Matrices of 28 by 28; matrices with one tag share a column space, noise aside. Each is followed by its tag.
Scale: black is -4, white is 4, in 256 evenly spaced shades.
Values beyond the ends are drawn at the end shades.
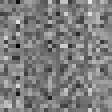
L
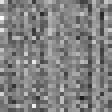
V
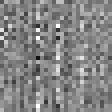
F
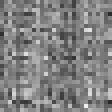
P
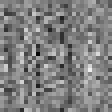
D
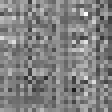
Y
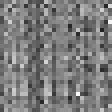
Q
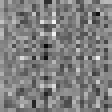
L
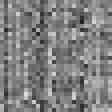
P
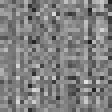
Y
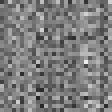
V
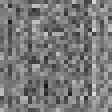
Q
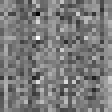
Y
